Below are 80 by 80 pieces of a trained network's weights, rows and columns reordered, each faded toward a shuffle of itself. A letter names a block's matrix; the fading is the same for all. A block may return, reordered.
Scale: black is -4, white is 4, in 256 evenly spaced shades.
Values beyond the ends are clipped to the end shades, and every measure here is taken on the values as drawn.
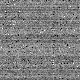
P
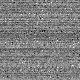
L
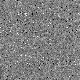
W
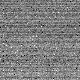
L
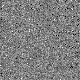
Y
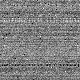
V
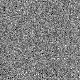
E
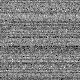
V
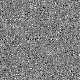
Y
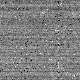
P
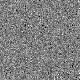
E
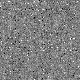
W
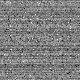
L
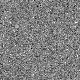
E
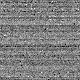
V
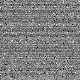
L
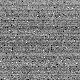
P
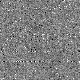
Y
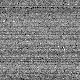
V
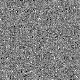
Y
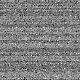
L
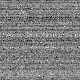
V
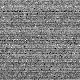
V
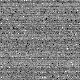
P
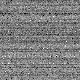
V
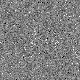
Y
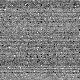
L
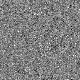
E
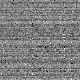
L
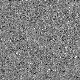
Y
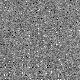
W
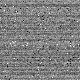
P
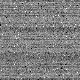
L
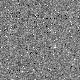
Y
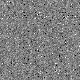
W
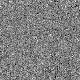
E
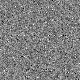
Y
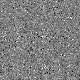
W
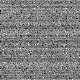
P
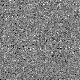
Y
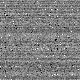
P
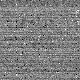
L
